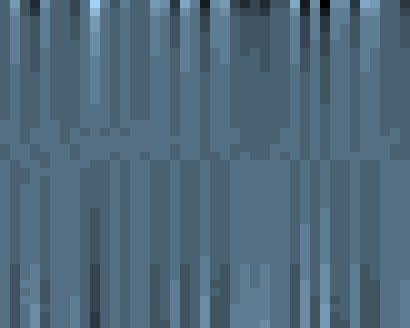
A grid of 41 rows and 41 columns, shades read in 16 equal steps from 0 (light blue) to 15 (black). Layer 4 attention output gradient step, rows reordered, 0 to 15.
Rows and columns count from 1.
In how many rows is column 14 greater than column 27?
8
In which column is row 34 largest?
10
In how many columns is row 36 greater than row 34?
3
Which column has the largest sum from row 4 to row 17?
33
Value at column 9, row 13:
7
